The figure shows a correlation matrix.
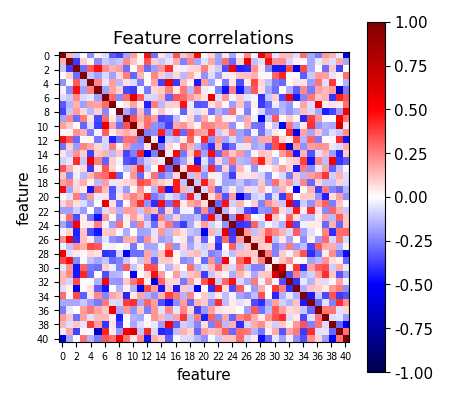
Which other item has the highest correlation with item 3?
31
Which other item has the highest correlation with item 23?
25
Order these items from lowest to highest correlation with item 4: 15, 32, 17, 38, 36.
32, 17, 36, 38, 15
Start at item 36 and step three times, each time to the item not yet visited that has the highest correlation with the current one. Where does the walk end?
37
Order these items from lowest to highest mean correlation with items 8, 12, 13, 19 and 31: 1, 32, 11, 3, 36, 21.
32, 21, 36, 11, 1, 3
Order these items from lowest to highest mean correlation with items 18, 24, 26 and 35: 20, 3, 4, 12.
4, 3, 20, 12
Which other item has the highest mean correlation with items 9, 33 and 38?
22
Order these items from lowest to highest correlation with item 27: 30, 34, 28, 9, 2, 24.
30, 34, 9, 28, 2, 24
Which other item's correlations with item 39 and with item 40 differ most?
12
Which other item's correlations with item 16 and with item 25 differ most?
33
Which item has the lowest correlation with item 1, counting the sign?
2
